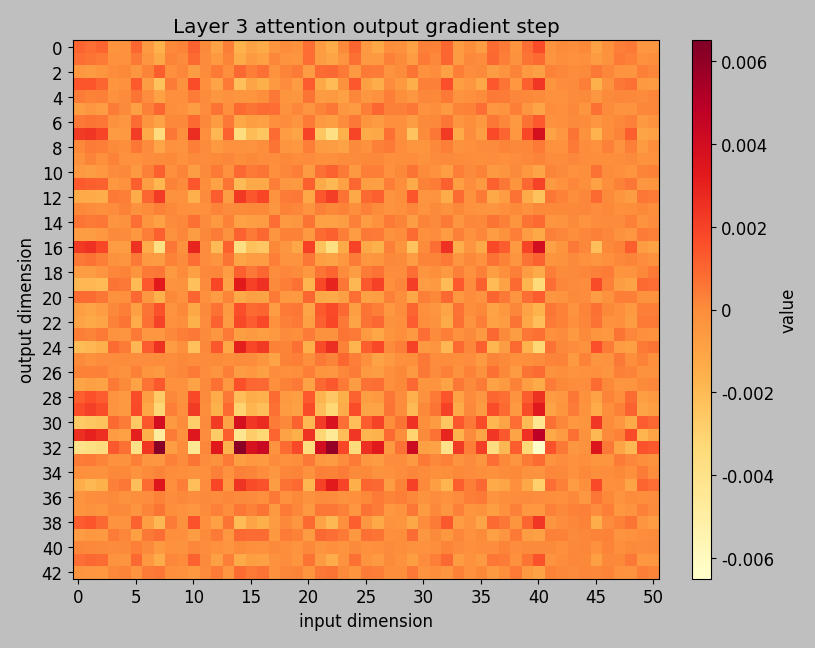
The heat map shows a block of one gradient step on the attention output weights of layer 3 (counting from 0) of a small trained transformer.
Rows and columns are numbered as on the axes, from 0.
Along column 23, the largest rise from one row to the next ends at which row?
32
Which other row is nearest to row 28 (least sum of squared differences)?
11
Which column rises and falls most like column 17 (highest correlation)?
27
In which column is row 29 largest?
40
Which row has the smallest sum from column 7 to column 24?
31
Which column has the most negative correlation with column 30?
46
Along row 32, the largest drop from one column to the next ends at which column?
8
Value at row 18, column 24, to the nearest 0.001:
-0.001
